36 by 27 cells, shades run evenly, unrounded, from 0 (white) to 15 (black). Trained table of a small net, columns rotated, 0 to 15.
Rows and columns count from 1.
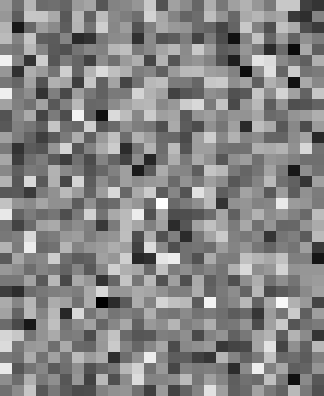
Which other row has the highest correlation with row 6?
34
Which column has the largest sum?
2
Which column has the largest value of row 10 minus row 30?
5
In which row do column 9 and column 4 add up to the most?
11
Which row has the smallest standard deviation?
25
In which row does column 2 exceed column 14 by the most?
3
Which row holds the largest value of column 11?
14
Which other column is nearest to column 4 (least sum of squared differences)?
16
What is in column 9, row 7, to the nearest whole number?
2
